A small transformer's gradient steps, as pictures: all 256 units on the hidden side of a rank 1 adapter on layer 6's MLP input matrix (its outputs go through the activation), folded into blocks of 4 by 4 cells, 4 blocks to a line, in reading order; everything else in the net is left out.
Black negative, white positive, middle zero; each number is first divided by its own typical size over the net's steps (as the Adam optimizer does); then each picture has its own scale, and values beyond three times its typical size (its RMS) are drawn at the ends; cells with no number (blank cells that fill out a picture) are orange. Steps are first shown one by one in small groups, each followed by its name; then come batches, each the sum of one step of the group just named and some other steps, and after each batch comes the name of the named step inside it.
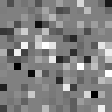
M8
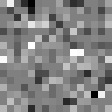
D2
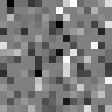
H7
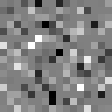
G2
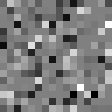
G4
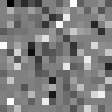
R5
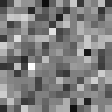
R5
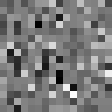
M8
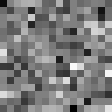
M8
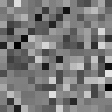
M8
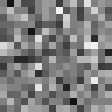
H7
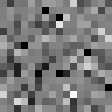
R5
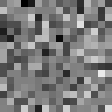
D2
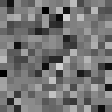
H7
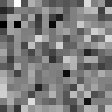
G4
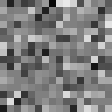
R5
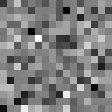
G2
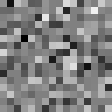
H7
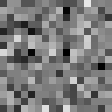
G4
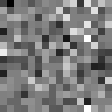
H7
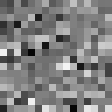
R5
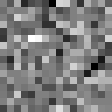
G2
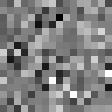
M8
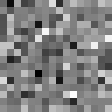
H7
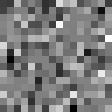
R5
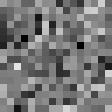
G4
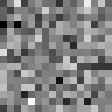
G4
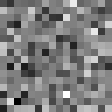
R5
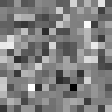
R5
